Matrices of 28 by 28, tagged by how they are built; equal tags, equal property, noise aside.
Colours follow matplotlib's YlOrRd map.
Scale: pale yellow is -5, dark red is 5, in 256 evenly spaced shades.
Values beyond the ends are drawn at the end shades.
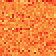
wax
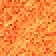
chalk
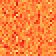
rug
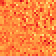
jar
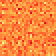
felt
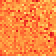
jar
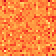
rug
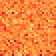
wax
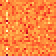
rug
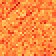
chalk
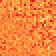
jar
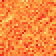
chalk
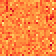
rug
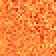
jar
